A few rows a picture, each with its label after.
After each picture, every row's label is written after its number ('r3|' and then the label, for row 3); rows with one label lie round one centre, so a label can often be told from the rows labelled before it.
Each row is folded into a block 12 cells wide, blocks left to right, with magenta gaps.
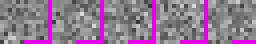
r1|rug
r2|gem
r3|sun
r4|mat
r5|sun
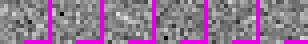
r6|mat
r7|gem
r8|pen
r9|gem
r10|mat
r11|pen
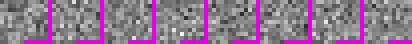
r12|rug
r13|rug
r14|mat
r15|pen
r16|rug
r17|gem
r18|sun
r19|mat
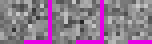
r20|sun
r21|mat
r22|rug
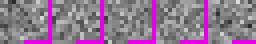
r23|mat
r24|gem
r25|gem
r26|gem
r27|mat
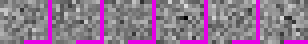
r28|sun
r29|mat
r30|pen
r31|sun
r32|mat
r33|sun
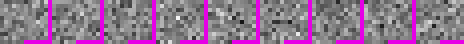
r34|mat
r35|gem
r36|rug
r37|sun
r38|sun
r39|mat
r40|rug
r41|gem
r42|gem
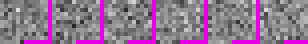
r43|rug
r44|mat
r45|sun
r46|rug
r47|mat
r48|sun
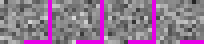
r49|pen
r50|pen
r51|mat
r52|pen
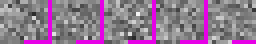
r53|sun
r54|sun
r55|pen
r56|rug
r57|pen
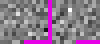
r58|gem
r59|gem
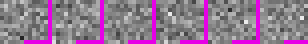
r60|sun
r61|pen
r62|sun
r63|pen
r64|sun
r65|rug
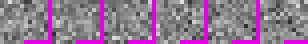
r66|gem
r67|rug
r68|rug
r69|sun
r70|gem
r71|mat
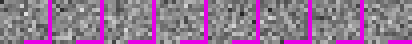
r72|rug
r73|rug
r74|gem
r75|mat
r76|gem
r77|rug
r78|sun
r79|rug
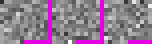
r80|gem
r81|pen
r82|pen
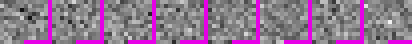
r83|sun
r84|mat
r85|rug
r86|sun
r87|rug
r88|pen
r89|sun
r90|pen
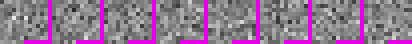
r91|gem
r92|sun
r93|rug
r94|rug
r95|pen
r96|mat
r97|sun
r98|gem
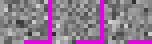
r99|mat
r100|rug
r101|gem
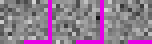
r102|rug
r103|rug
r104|sun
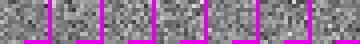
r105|mat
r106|mat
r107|mat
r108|mat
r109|mat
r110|gem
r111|rug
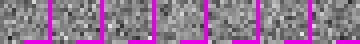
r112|gem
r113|rug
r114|pen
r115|gem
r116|pen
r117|pen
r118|pen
